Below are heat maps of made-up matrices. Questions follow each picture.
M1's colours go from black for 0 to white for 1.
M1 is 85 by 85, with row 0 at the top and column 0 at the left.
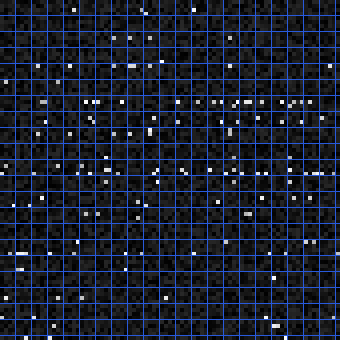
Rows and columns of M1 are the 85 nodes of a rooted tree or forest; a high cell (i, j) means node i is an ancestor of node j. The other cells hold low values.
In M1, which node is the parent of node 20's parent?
74
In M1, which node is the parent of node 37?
32
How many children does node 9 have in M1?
2
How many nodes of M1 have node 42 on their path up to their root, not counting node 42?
7
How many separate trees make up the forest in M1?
11
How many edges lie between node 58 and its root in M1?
4
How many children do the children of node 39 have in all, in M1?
2
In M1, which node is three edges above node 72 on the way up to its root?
45
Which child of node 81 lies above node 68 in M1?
69
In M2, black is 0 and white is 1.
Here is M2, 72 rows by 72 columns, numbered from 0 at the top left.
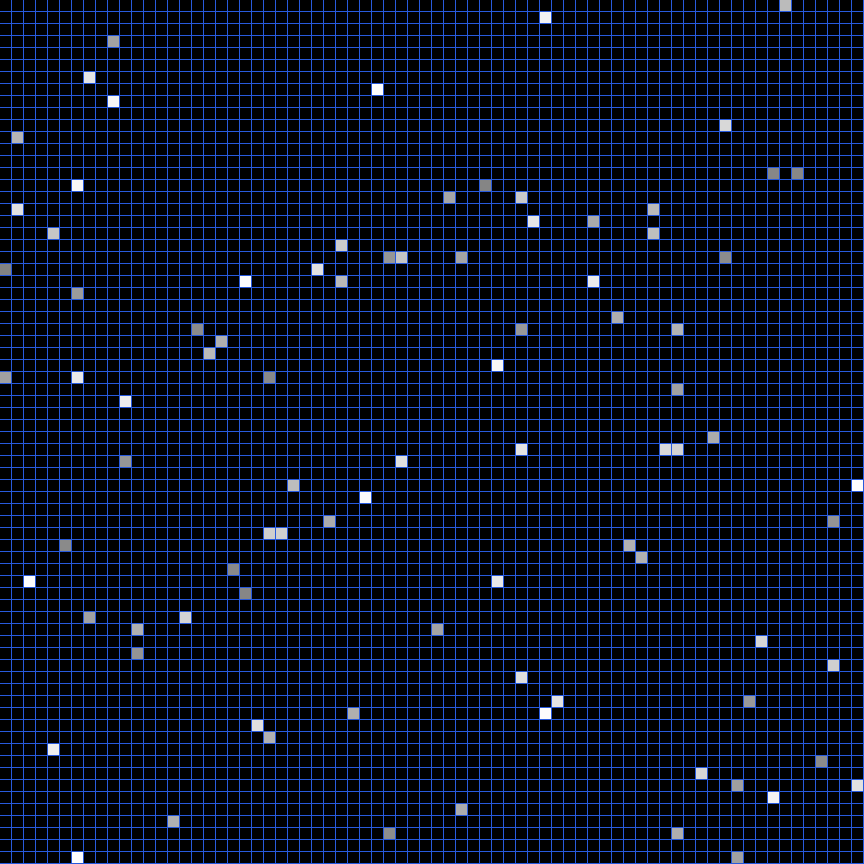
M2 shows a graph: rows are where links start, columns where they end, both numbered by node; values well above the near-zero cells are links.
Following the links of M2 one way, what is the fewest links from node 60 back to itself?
2
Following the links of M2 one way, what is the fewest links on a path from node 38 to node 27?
7
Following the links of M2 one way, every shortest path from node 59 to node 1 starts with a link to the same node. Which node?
node 29
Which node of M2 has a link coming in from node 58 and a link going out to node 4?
node 62
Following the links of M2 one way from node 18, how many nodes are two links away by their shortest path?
3
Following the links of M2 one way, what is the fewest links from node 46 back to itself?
7
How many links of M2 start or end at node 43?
6
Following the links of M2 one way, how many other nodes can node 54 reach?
9
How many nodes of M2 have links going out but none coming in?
5
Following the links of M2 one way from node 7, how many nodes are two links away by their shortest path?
3
